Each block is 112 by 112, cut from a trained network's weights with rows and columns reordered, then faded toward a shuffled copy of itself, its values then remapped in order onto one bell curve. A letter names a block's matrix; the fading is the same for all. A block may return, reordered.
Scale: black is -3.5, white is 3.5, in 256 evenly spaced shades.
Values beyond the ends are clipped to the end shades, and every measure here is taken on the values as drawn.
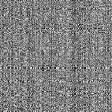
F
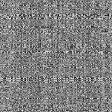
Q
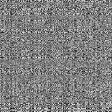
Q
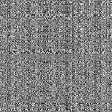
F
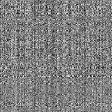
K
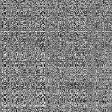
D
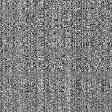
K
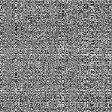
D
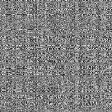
Q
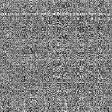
D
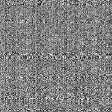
Q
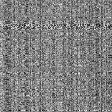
K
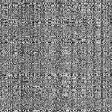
K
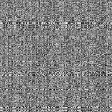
Q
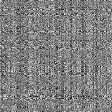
F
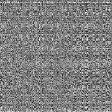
D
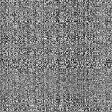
K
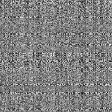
Q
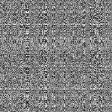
D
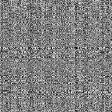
F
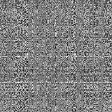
D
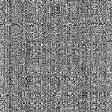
K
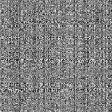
K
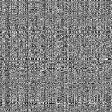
K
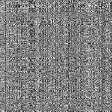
K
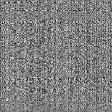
F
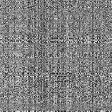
K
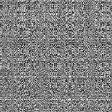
D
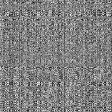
F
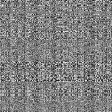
F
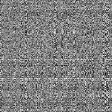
D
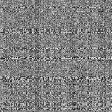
Q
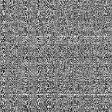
D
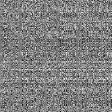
D
